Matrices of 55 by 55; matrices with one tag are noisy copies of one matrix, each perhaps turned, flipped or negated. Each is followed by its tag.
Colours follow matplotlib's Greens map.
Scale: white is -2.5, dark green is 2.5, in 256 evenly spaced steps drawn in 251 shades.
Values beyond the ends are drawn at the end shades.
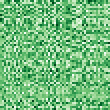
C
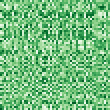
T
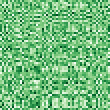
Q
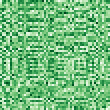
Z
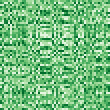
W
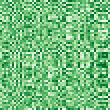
Q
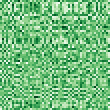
Q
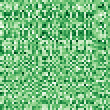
T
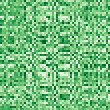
W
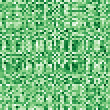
W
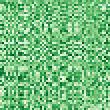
C
